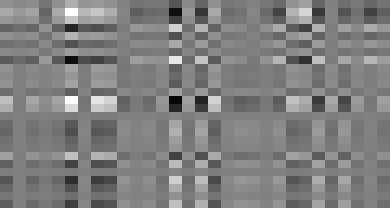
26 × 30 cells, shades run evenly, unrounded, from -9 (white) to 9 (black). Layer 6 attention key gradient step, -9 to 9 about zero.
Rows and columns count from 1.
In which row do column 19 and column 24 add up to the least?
2
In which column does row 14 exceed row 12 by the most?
14
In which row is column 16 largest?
13
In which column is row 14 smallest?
6
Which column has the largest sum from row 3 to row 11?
7
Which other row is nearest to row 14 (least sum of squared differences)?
20
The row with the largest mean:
23
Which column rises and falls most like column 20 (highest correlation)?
10
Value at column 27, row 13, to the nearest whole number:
4
